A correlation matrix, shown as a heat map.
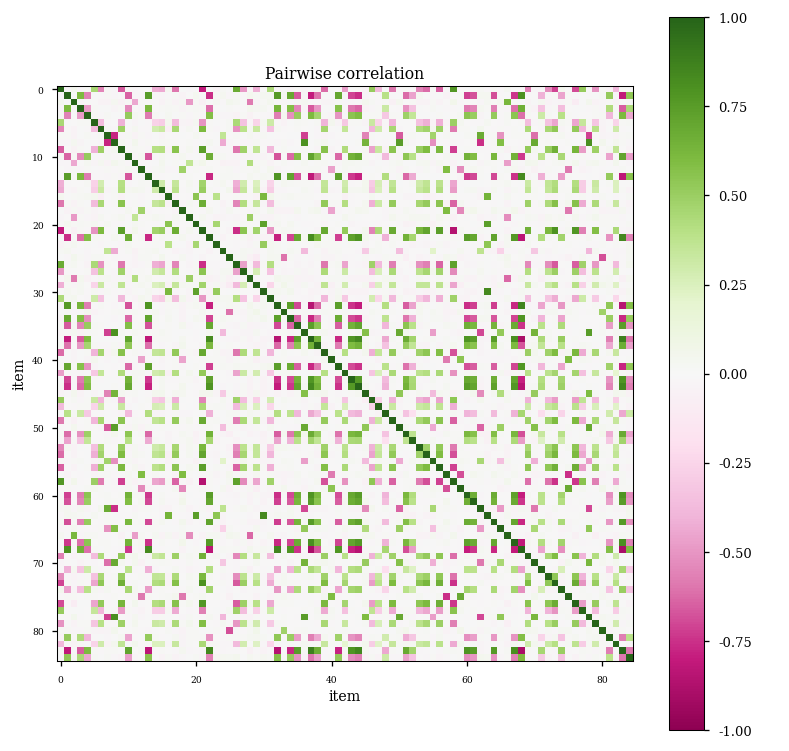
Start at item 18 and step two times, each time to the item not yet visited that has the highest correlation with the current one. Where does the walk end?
12
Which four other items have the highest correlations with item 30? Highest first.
63, 20, 16, 23
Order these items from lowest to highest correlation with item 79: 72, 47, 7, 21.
7, 47, 72, 21
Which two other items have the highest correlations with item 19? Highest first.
28, 11
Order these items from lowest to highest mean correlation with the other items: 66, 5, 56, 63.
5, 66, 63, 56
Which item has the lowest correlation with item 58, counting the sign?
21
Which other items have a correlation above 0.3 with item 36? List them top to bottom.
8, 45, 50, 65, 70, 78
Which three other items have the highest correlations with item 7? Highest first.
62, 55, 24
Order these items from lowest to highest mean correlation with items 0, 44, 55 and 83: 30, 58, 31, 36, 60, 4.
36, 30, 31, 58, 4, 60
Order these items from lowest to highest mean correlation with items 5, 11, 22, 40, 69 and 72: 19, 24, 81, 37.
81, 24, 19, 37
